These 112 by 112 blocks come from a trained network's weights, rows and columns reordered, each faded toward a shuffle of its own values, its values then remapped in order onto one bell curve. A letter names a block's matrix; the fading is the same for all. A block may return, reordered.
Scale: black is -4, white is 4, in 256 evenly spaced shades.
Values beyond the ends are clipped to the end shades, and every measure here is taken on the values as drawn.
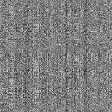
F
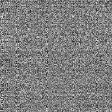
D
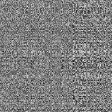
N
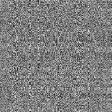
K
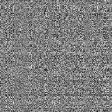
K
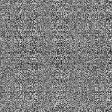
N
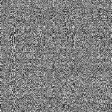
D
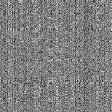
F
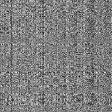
F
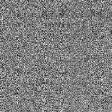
D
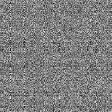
N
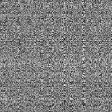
N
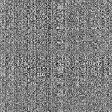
F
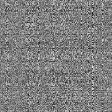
N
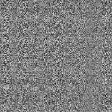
D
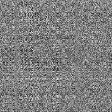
K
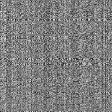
F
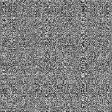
K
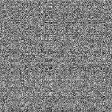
K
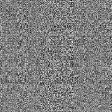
D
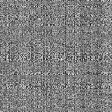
F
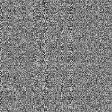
D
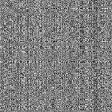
F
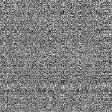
N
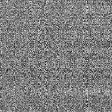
K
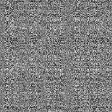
N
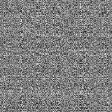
K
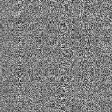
D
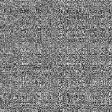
N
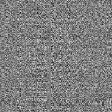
K
